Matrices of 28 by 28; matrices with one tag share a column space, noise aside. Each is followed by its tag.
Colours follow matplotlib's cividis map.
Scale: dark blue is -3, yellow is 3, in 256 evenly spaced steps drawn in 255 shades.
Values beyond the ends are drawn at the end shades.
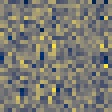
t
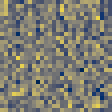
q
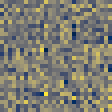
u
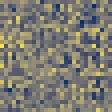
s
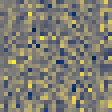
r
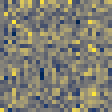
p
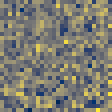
q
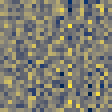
q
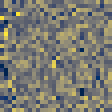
p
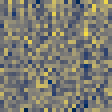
q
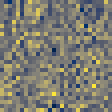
q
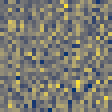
r
